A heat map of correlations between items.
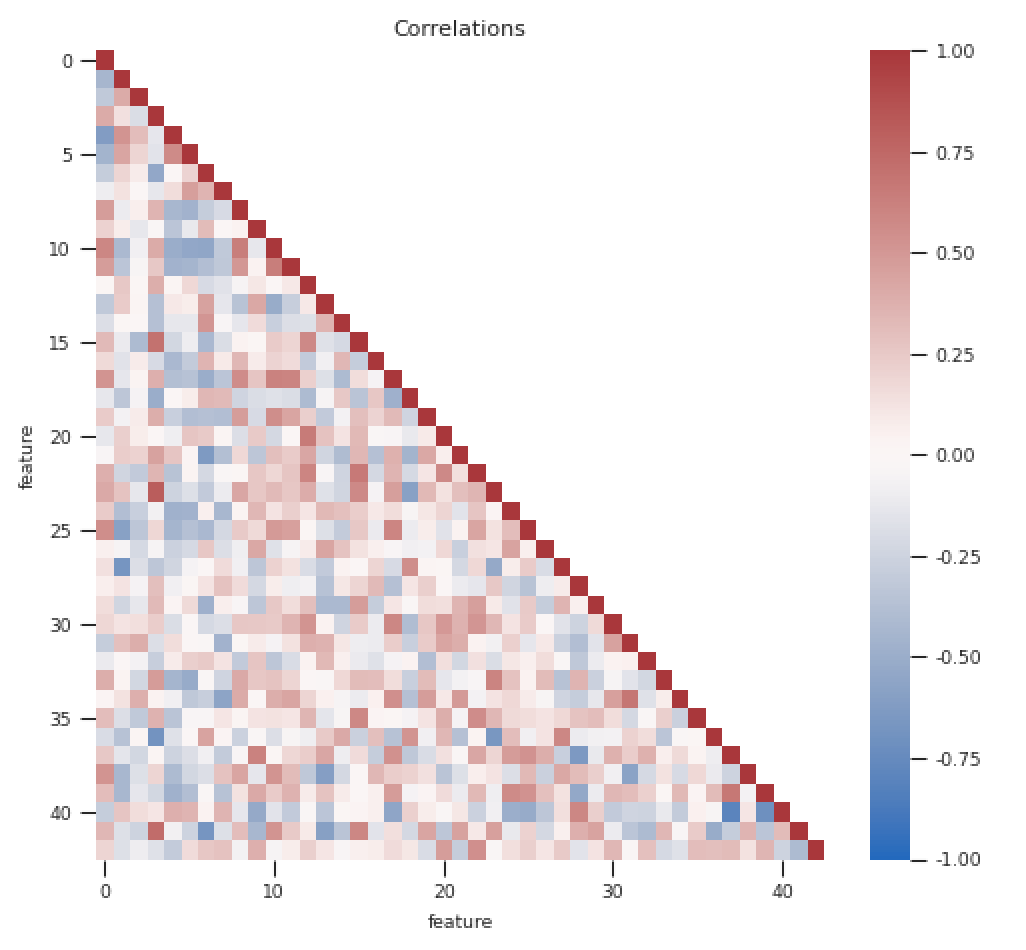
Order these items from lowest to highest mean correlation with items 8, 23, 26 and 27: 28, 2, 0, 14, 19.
2, 14, 28, 19, 0
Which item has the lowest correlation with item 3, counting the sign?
36
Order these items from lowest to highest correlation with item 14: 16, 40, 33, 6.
40, 33, 16, 6
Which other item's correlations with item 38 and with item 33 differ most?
27
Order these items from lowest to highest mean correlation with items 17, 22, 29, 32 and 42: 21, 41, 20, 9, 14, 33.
14, 33, 41, 21, 9, 20
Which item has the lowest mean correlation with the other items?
4
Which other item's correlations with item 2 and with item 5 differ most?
34
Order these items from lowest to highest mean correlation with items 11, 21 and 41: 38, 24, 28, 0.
24, 28, 38, 0
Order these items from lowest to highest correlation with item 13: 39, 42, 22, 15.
15, 22, 42, 39
